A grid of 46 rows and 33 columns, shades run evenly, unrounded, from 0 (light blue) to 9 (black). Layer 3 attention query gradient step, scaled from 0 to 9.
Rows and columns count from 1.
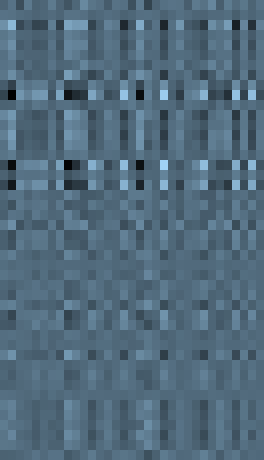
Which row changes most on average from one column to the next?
10
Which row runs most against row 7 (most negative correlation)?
11
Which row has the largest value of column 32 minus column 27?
3
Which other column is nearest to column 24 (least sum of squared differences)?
17
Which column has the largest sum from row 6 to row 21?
2
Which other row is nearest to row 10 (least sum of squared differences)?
19
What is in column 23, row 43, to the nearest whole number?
4
